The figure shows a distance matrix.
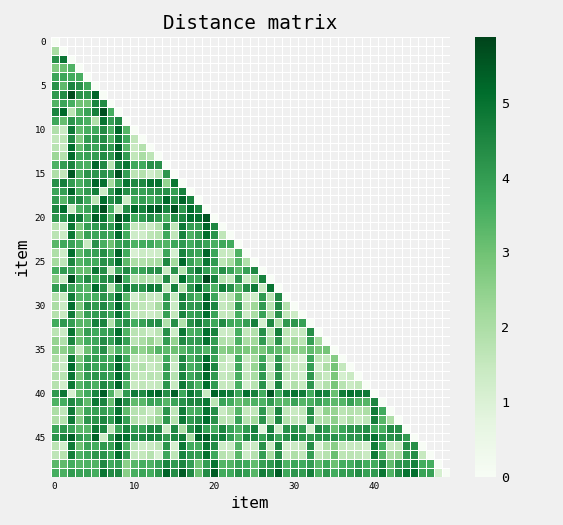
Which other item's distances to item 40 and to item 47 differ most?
13
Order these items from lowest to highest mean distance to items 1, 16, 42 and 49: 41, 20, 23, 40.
23, 41, 40, 20
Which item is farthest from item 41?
8
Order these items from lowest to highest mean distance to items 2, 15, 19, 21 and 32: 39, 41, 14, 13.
39, 13, 14, 41
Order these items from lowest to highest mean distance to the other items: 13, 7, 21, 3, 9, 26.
21, 13, 3, 7, 26, 9
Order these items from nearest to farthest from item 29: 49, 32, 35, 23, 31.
31, 35, 23, 49, 32
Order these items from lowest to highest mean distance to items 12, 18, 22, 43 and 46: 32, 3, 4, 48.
3, 48, 4, 32
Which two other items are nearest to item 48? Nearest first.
49, 9
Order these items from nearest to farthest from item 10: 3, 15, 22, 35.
22, 15, 35, 3
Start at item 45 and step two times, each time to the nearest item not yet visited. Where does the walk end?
17
